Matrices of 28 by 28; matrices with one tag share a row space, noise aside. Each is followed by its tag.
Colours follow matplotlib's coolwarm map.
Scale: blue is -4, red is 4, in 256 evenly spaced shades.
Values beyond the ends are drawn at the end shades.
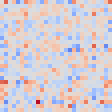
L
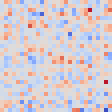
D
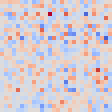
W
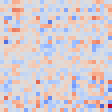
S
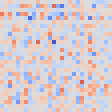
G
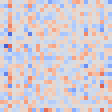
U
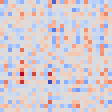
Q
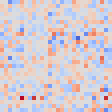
Q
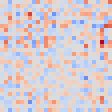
U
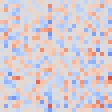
S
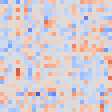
U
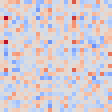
S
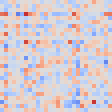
L
